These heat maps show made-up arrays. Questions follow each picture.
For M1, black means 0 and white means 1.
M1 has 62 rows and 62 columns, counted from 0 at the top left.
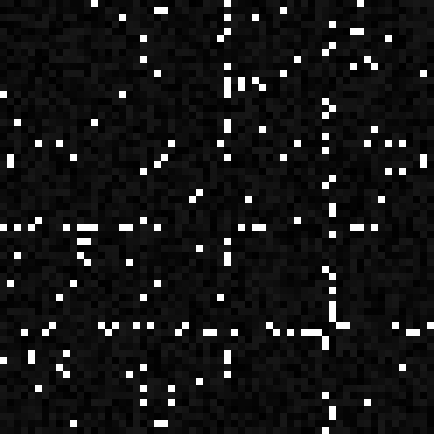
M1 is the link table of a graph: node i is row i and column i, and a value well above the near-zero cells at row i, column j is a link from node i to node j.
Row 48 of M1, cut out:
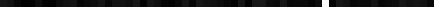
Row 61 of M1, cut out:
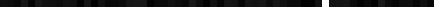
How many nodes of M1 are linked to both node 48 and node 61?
1
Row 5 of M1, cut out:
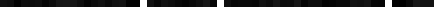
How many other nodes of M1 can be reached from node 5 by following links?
8
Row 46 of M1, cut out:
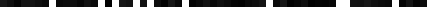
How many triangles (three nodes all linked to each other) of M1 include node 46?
0
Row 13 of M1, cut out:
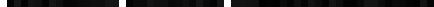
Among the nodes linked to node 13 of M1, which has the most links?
node 32
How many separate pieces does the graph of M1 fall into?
5
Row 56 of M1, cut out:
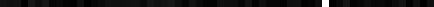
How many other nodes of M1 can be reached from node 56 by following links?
11
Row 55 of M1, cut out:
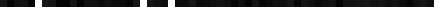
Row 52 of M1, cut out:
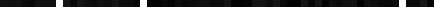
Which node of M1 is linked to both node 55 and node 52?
node 20
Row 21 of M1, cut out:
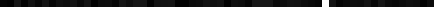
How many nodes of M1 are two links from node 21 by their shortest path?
10
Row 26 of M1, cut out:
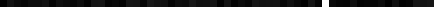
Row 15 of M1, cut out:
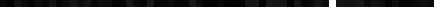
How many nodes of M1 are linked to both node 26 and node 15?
0
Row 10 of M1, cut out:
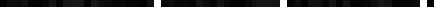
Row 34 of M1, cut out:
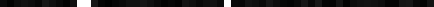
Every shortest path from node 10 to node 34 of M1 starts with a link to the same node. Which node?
node 22
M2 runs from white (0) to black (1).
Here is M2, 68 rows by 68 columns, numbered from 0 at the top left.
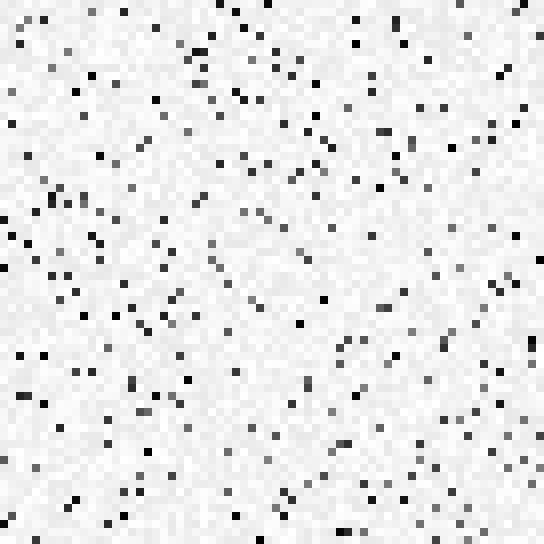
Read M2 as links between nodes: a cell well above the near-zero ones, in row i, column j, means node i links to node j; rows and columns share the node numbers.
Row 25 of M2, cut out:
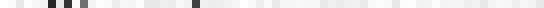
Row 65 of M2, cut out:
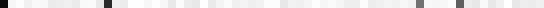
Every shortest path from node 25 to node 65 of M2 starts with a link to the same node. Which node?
node 10
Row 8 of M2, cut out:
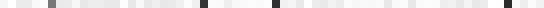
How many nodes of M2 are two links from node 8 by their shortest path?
4
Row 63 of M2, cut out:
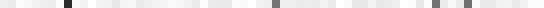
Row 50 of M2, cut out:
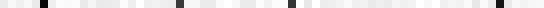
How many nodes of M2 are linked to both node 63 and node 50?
0
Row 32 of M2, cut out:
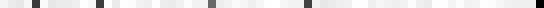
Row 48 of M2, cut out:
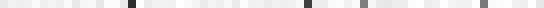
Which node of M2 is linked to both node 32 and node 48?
node 38
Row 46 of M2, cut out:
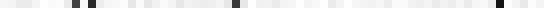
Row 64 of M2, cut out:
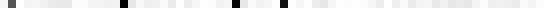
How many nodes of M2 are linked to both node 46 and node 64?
1
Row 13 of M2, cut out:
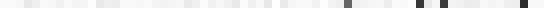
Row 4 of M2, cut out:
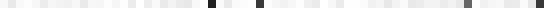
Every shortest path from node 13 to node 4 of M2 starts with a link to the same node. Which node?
node 43
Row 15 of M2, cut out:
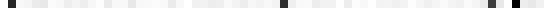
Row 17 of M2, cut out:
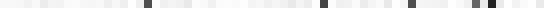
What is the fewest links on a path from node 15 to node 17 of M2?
2
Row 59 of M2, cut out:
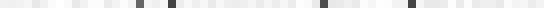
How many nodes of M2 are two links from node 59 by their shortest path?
6
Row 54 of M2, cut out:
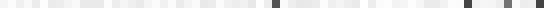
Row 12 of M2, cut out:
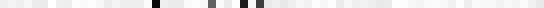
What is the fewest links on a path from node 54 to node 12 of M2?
3
